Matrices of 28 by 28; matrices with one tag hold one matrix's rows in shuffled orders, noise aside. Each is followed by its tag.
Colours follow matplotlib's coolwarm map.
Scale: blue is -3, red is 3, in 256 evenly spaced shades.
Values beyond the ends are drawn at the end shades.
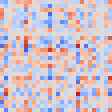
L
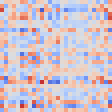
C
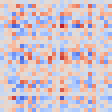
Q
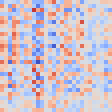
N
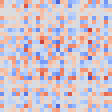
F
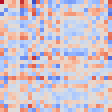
C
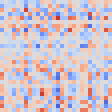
F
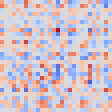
F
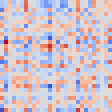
L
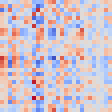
N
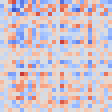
Q
